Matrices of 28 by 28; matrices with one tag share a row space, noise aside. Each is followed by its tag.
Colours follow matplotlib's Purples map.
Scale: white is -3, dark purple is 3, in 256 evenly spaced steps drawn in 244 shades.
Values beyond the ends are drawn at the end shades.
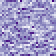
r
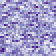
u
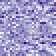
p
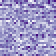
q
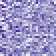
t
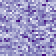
q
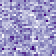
r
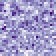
u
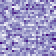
u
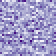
r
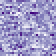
r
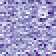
p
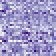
t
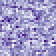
r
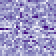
q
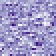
r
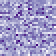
q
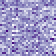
u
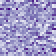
p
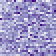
q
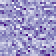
q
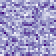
u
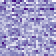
u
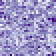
p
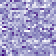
t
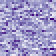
u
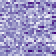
p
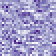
r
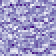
r
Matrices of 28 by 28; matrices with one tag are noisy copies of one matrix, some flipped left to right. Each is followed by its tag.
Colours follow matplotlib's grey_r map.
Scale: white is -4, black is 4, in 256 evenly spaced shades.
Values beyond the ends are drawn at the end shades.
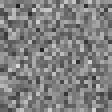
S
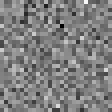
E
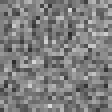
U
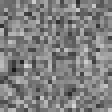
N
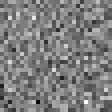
S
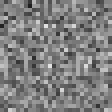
N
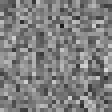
N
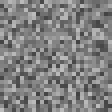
S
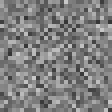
E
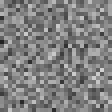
E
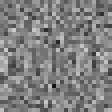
N
